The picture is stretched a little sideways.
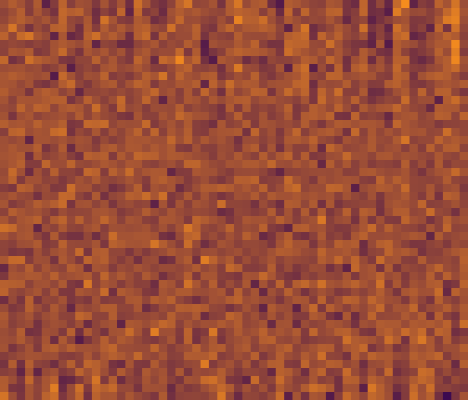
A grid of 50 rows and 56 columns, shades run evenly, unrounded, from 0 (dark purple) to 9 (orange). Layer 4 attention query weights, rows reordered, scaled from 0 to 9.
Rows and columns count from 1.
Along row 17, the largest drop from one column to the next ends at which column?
9
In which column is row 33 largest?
25
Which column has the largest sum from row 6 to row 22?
55
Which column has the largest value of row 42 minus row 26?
19
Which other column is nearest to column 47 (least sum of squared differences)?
16
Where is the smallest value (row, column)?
50, 54
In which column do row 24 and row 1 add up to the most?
49
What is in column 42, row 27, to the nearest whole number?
6
